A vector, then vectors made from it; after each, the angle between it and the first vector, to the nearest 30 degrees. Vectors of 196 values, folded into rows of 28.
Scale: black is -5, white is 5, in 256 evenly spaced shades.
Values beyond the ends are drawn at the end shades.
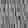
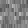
60 degrees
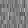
90 degrees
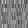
120 degrees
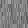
90 degrees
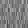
90 degrees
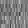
120 degrees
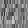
90 degrees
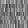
150 degrees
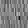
30 degrees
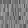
60 degrees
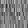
150 degrees
